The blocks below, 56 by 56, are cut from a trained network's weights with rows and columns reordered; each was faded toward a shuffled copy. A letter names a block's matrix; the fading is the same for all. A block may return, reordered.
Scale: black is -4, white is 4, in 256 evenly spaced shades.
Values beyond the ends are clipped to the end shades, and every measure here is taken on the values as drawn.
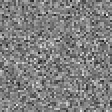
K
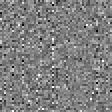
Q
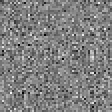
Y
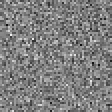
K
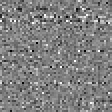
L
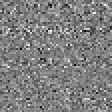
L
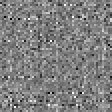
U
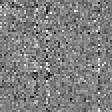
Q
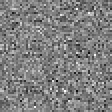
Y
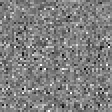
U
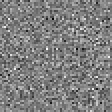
Y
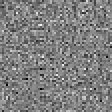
Y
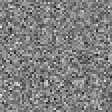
K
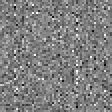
Q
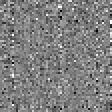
Q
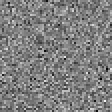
K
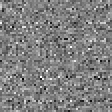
L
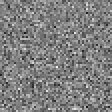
K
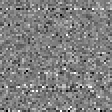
L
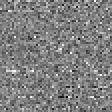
L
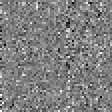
Q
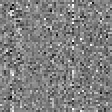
Q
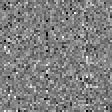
Q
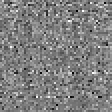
U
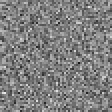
K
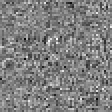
Y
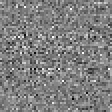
L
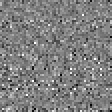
L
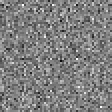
Y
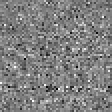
L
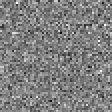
K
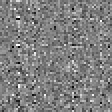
Q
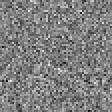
K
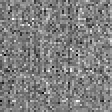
U
